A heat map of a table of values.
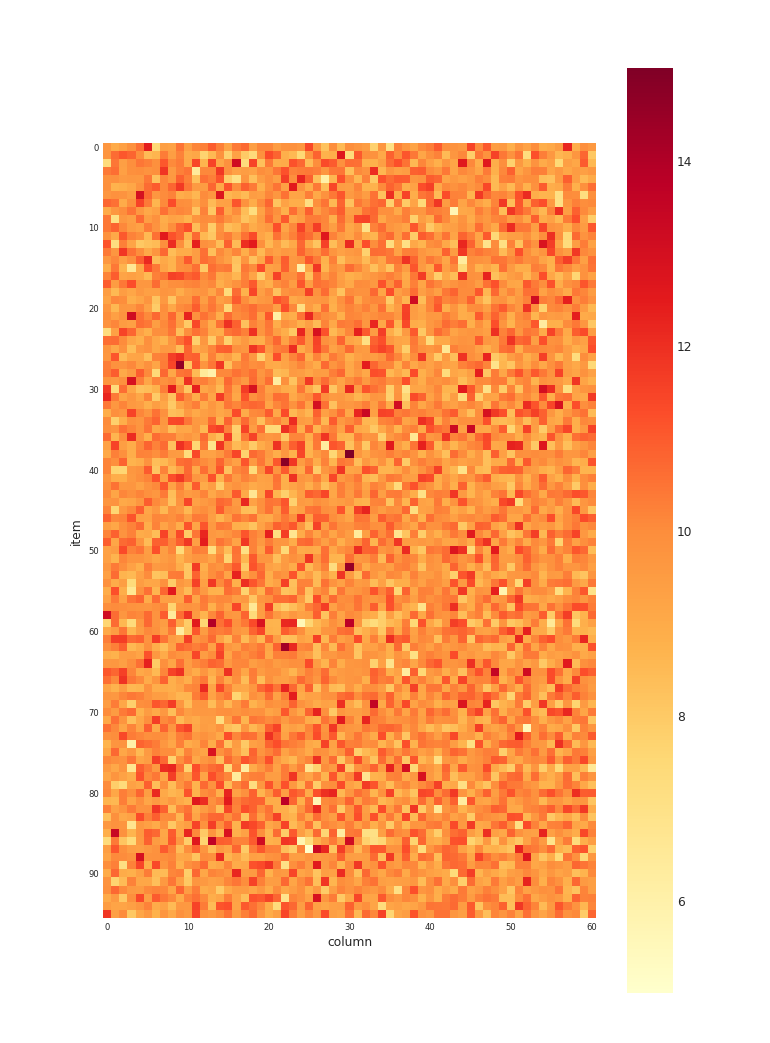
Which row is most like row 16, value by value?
26
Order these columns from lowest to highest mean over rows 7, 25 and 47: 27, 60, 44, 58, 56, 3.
56, 44, 3, 58, 27, 60
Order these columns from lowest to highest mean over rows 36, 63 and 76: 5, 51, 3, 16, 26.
51, 16, 5, 26, 3
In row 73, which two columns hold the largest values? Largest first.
51, 20
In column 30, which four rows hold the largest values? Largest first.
38, 52, 59, 86
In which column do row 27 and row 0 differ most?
9
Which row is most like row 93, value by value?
89
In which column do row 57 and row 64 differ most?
35
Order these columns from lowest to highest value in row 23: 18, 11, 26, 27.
11, 27, 18, 26
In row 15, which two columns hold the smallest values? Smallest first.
24, 3
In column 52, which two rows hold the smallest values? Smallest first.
72, 1
